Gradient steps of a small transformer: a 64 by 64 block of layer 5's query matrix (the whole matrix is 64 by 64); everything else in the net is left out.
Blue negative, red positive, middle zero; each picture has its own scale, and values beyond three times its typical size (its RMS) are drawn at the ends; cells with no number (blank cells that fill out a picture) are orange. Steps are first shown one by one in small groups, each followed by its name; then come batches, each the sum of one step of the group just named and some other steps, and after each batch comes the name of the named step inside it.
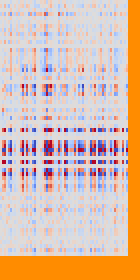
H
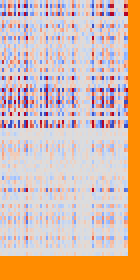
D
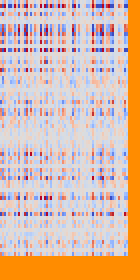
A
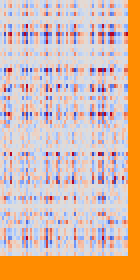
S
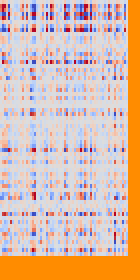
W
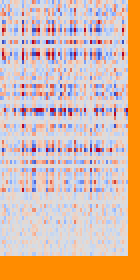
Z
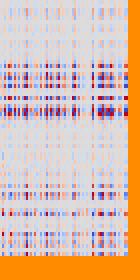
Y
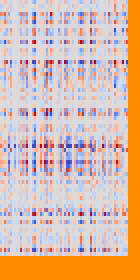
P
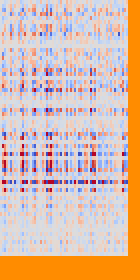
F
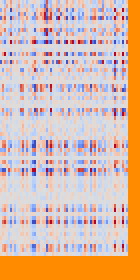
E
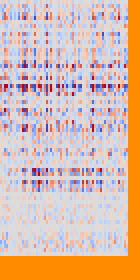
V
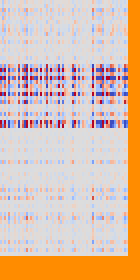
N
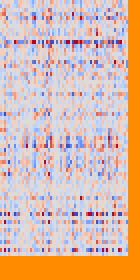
P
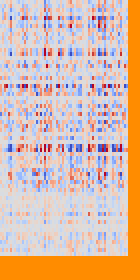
V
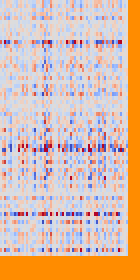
H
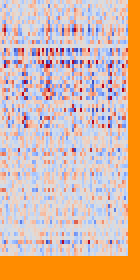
Z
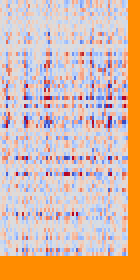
S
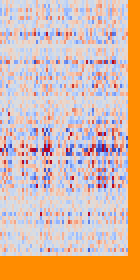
H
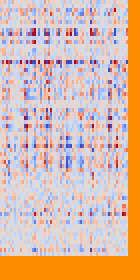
P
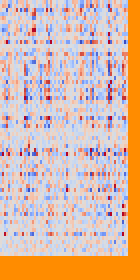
W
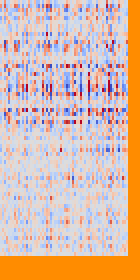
S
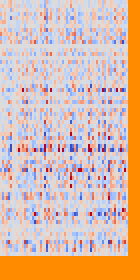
E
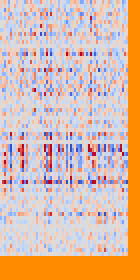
F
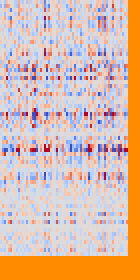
D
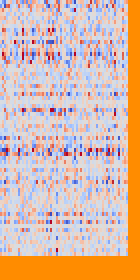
Z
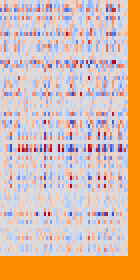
D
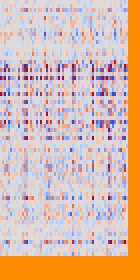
N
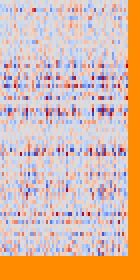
Y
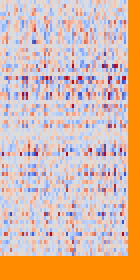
W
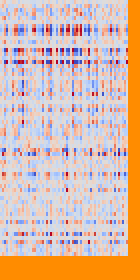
W
